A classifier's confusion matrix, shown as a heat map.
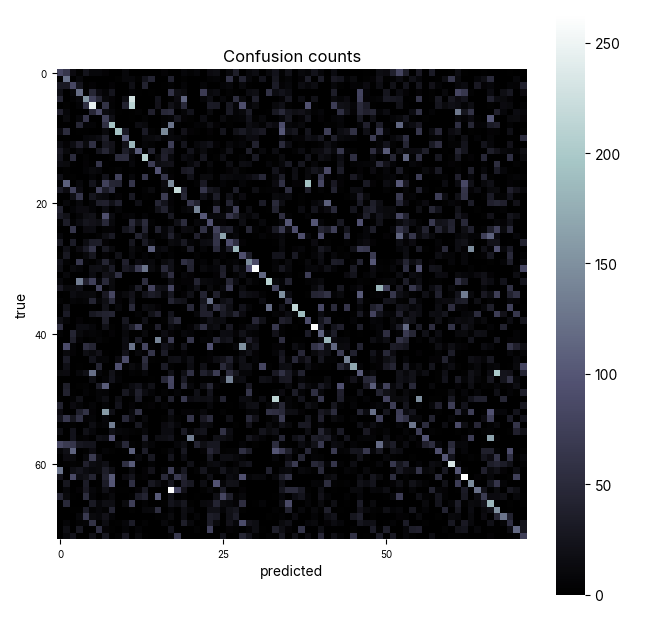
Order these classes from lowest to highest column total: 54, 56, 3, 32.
56, 32, 54, 3
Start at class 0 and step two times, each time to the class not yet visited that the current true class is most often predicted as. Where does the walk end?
7
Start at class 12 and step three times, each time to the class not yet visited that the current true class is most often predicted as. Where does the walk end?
49
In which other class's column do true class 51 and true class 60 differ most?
11
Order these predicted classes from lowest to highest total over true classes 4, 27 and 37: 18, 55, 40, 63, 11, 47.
18, 40, 47, 55, 63, 11
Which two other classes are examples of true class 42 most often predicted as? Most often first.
28, 11
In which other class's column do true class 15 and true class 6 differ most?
61
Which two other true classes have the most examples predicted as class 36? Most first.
24, 60
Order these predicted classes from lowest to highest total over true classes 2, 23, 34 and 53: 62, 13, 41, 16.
16, 41, 13, 62
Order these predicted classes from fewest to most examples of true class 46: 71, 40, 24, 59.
40, 59, 71, 24
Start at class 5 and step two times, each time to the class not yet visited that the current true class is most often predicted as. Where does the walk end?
17
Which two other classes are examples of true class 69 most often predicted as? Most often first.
28, 5
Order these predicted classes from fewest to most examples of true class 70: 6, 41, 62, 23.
41, 62, 6, 23
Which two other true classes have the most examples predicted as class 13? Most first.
30, 42
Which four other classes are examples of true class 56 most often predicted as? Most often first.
66, 20, 8, 63
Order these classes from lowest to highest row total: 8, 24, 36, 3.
3, 8, 36, 24
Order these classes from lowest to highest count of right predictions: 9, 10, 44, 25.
10, 44, 25, 9
